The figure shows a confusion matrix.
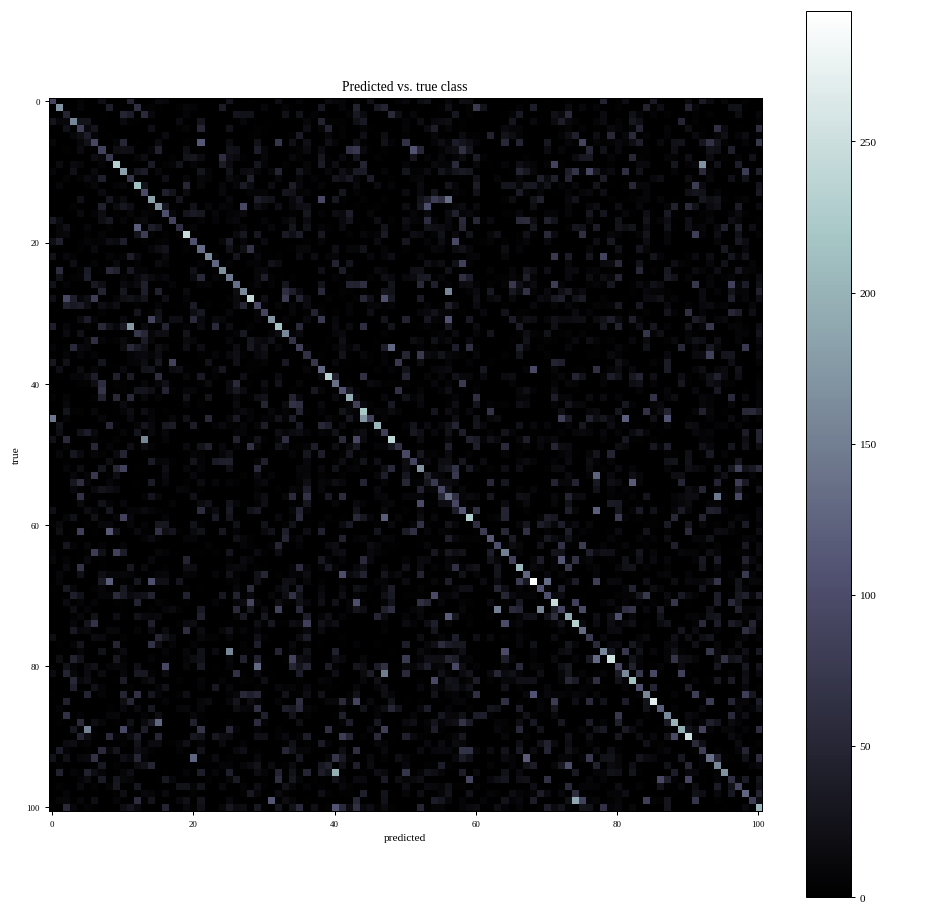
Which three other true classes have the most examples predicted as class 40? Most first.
95, 100, 93
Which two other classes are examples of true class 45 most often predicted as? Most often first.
44, 0
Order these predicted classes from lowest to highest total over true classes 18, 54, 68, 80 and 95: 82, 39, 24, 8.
24, 39, 8, 82
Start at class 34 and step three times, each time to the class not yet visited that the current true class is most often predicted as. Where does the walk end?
28
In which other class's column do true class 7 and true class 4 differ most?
51
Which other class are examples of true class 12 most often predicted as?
91
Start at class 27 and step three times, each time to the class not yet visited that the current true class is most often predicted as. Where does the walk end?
73
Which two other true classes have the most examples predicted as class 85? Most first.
81, 42
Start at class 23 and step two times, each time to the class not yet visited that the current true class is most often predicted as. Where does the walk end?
77
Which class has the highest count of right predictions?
68
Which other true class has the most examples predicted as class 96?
26
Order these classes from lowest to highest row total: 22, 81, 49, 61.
22, 49, 61, 81
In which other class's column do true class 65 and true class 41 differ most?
72
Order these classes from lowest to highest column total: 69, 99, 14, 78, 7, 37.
37, 99, 69, 78, 7, 14
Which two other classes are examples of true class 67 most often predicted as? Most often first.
41, 98
